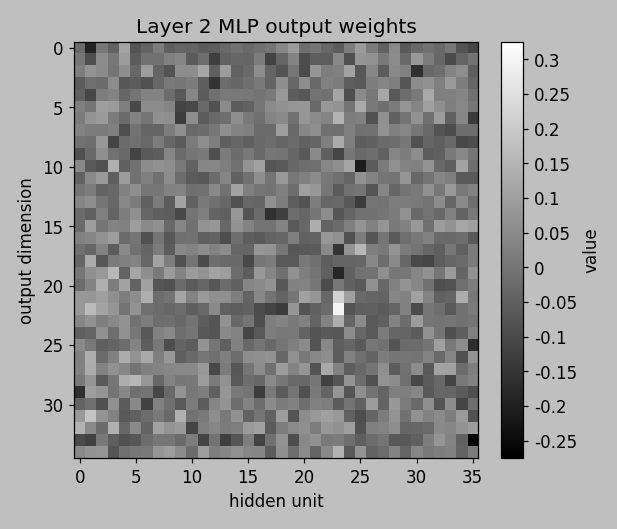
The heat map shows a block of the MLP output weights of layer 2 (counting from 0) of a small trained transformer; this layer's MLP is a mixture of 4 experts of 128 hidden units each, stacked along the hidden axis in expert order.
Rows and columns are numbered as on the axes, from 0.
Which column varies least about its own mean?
29
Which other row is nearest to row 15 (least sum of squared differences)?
12
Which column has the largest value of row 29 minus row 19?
23
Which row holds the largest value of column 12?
19
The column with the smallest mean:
35
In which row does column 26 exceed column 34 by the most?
30
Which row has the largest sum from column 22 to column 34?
5
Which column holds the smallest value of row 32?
10
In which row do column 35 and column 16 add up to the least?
33
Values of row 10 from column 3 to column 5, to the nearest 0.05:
0.15 -0.05 0
